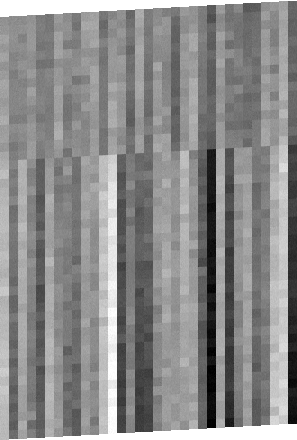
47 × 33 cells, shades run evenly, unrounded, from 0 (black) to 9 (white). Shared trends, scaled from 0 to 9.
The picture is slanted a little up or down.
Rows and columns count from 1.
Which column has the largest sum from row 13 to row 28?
13
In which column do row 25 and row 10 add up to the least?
24
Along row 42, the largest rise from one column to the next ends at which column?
25
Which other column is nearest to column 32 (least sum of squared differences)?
1
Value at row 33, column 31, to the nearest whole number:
7
